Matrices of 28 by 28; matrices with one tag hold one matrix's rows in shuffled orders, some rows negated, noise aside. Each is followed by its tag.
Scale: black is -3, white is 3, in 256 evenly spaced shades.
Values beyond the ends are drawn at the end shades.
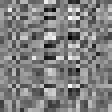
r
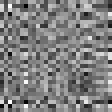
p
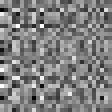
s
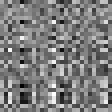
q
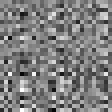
q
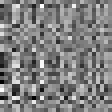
s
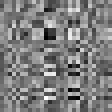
r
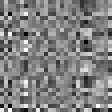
p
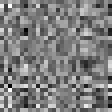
p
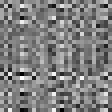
q
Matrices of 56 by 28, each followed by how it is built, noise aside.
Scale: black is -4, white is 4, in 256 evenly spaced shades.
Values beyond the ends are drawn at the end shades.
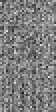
blocks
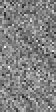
Toeplitz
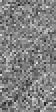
Hankel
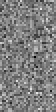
blocks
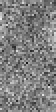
smooth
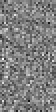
low rank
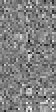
low rank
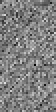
Hankel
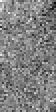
smooth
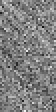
Toeplitz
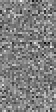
low rank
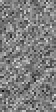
Hankel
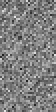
Hankel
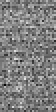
blocks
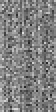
blocks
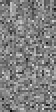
low rank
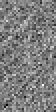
Hankel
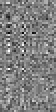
low rank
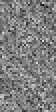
Toeplitz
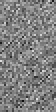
Hankel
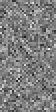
Toeplitz
